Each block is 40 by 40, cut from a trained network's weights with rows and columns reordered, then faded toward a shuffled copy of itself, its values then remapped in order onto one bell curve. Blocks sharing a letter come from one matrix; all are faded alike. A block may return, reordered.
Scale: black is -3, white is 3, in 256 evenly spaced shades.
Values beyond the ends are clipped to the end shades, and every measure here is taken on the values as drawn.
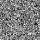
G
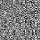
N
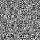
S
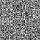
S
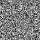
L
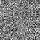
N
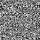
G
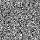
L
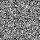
L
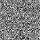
S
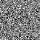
G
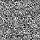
N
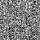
L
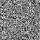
N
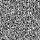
L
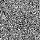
G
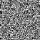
L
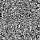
L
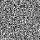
L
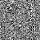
L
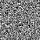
G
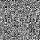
S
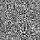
N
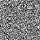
N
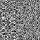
N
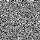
G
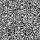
N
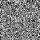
N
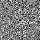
L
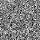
L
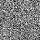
S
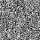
L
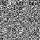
S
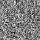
L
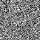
G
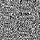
S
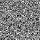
G
